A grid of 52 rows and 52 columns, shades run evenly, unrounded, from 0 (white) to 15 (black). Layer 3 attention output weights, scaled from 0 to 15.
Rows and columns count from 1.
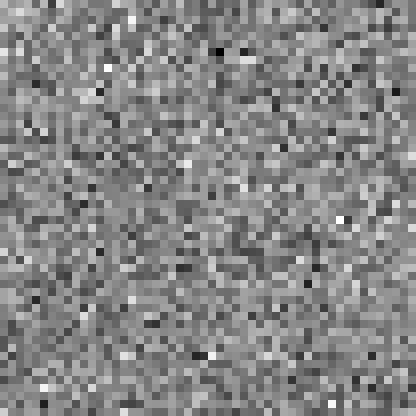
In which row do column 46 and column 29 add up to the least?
19
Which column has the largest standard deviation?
28
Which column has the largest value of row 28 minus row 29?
24
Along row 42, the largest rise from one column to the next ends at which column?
39
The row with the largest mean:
41
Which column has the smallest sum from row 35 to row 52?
44
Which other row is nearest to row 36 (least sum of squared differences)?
42
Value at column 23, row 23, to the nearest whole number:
8
